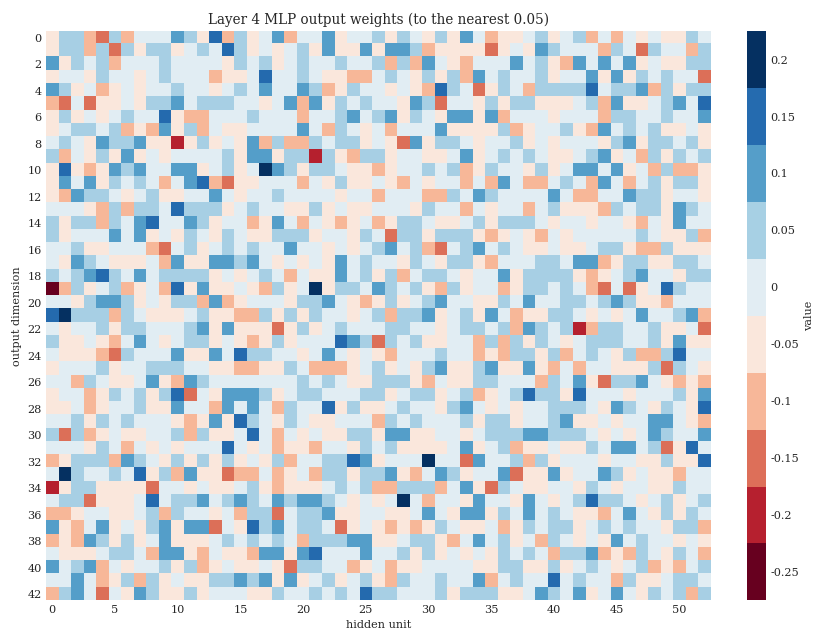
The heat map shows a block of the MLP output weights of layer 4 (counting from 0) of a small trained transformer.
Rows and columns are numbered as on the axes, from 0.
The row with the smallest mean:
34
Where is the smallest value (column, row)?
0, 19
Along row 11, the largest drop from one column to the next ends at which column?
13
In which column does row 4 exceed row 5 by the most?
31
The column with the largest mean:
45
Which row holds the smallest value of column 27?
15
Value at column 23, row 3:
-0.05
